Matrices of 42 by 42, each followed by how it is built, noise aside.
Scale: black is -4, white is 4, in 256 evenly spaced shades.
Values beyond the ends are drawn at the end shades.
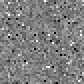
sparse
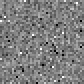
sparse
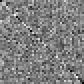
diagonal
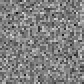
noise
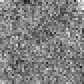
smooth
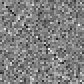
diagonal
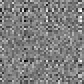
low rank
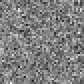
noise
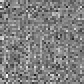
low rank
